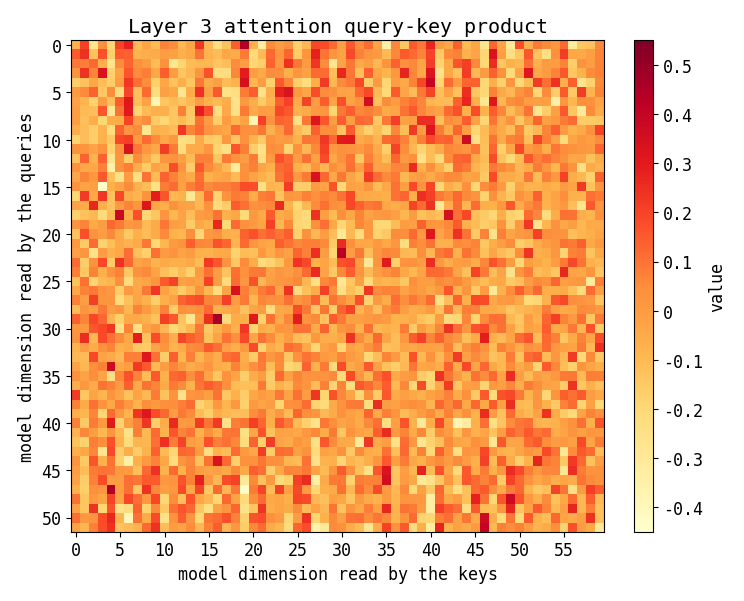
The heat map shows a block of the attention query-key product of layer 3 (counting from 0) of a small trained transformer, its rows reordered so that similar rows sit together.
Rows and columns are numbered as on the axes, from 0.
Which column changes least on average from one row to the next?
36
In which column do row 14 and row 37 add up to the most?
27
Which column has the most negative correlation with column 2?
5
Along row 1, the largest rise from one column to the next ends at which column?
47
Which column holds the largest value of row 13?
38
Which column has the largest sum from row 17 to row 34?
42
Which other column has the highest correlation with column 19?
40
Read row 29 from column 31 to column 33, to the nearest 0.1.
0 0 0
